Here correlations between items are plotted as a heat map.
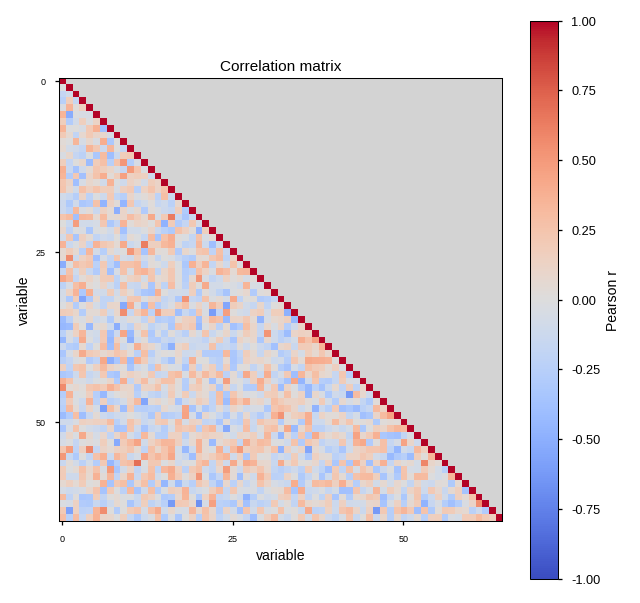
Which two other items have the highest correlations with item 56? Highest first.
11, 53
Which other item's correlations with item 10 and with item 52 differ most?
37
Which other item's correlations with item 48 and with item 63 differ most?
6
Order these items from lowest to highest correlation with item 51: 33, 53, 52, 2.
52, 53, 2, 33
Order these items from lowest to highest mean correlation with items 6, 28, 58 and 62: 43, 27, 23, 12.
23, 27, 43, 12
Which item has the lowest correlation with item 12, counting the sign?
47
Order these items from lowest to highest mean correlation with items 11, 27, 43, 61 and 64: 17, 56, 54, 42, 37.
42, 17, 54, 37, 56
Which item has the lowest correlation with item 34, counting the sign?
22
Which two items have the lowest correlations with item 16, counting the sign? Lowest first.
62, 39
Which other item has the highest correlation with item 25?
10
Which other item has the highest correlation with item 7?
57
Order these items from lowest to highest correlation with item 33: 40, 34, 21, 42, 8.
34, 42, 40, 21, 8
